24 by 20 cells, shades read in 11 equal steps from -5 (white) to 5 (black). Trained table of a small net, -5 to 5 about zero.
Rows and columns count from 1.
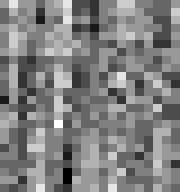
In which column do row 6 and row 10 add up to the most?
19
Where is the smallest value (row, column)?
16, 7
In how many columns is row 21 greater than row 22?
8
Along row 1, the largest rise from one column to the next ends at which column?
9
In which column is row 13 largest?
1
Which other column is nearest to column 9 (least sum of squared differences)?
10
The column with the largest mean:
3
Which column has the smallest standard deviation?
12
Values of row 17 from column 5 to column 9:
-3 0 -1 1 1
